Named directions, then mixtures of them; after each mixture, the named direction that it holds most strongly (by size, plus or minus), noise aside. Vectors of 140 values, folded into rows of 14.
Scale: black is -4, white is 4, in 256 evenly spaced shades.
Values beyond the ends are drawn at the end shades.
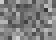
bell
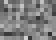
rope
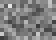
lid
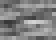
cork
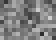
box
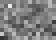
lid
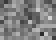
box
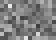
lid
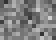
box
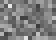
lid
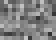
rope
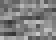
cork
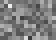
lid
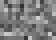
rope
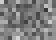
bell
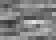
cork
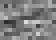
cork
